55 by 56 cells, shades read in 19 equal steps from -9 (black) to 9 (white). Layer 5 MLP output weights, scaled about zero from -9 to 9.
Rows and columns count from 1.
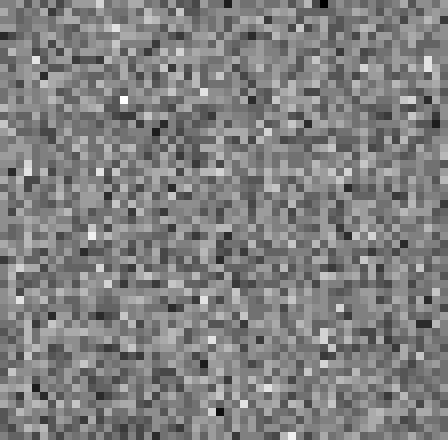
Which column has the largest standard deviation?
28
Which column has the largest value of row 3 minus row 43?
33
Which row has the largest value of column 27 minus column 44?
30
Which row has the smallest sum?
32
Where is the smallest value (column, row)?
41, 1
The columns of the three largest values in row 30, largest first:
12, 47, 45
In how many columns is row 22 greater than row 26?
30
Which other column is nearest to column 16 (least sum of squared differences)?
35
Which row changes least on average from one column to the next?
39
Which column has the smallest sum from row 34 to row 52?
49
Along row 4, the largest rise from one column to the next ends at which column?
38
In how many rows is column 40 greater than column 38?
23
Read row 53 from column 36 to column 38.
1 1 -3
